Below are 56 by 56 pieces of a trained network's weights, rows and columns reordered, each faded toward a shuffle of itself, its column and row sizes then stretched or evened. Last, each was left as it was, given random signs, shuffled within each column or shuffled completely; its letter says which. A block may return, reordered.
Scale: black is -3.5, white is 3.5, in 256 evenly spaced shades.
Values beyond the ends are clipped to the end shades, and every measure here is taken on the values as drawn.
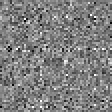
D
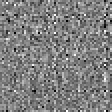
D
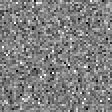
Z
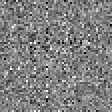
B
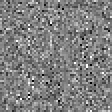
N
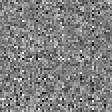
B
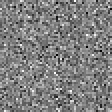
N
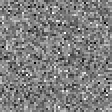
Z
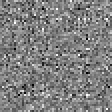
B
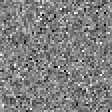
Z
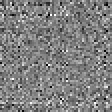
D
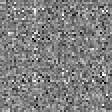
B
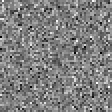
N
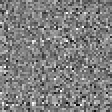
B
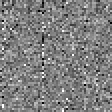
N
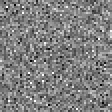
Z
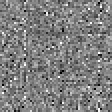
N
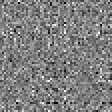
D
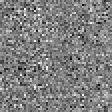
B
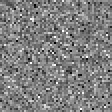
Z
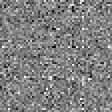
B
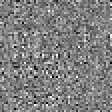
D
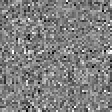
D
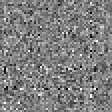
B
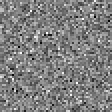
Z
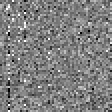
N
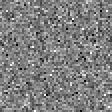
Z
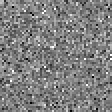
Z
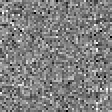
N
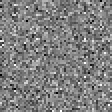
N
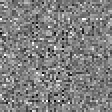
B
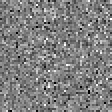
N
